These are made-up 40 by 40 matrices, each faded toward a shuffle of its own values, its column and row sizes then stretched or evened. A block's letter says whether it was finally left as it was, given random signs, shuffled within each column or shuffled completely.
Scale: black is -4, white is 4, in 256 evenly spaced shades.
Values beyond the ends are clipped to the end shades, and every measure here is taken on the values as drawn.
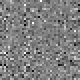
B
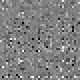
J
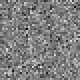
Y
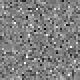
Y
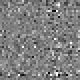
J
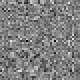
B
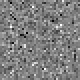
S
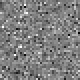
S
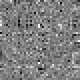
B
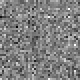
J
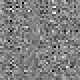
B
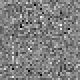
S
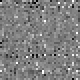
J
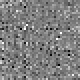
B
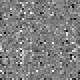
J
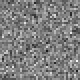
S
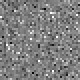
Y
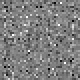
J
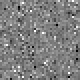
S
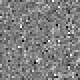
S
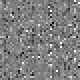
S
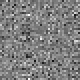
B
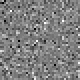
S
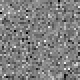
S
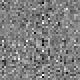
B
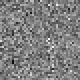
S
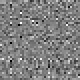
B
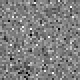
Y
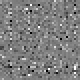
J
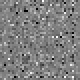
B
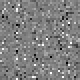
S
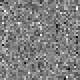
S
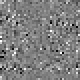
B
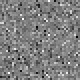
Y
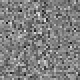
S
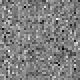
S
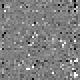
J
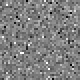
Y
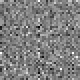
B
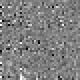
B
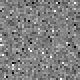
Y
